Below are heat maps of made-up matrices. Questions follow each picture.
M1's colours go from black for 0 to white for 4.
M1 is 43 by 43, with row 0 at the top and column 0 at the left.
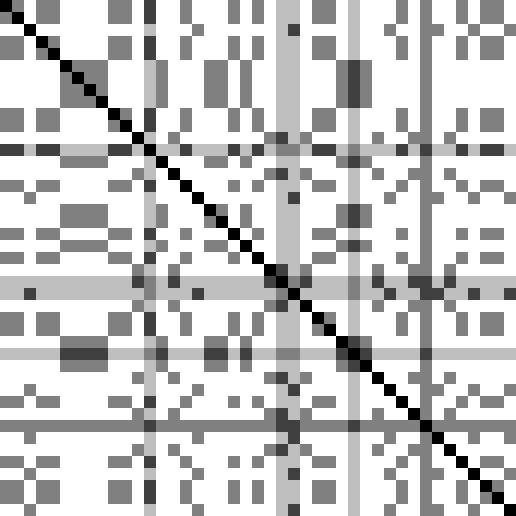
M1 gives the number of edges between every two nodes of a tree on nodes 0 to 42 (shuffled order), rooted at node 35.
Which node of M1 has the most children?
12
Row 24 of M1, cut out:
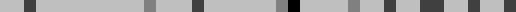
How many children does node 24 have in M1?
6
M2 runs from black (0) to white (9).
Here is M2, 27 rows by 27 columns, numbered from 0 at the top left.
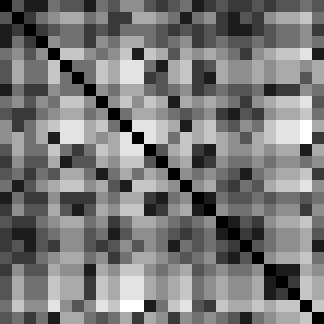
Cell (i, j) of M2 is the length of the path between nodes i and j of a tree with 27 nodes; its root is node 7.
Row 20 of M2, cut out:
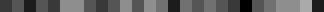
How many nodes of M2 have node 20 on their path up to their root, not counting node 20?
5
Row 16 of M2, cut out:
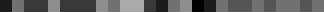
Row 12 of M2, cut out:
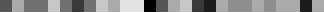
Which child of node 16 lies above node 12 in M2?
17
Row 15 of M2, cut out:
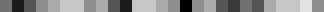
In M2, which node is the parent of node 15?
1
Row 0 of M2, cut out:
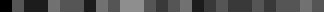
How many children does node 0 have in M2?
3
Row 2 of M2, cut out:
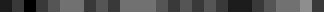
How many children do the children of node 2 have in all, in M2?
6
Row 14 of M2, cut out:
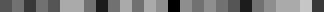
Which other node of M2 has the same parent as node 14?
26
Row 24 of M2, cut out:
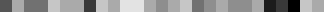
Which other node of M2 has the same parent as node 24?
23
